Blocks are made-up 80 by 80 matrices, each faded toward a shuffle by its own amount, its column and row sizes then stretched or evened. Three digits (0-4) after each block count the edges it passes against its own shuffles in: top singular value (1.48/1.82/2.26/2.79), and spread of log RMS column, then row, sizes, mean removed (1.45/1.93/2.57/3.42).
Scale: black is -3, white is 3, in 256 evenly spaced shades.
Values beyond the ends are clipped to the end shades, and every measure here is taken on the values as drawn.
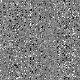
0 3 1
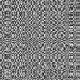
4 4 0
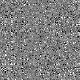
2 2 2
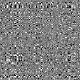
3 2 3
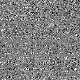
0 1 3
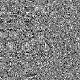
2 1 1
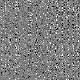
2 3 0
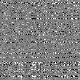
2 1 4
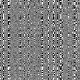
4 4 2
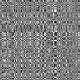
4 4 3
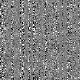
1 4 1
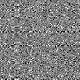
3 0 2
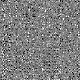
2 2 1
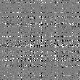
1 3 4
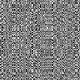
4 4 0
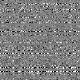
3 0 4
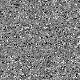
0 0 3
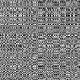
4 1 4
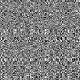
3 2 2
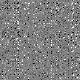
1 3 2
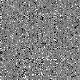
2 2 1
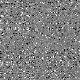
2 1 2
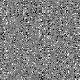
2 2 0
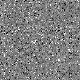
1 2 0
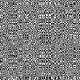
4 3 3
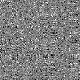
2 1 1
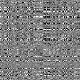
4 2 4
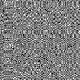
4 0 0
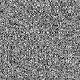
2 0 1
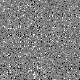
1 2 2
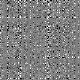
2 4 3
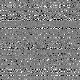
3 0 4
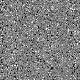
1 2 0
